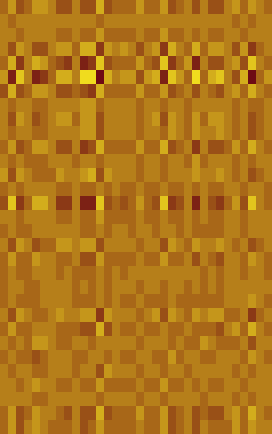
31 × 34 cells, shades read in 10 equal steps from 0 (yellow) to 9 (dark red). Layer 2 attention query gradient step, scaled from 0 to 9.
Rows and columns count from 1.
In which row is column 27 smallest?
6
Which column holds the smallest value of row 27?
14
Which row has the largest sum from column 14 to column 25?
15
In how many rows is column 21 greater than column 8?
14
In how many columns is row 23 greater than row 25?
8
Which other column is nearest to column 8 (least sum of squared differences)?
9
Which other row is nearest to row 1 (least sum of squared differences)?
30
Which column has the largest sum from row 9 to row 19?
11
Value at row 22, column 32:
3
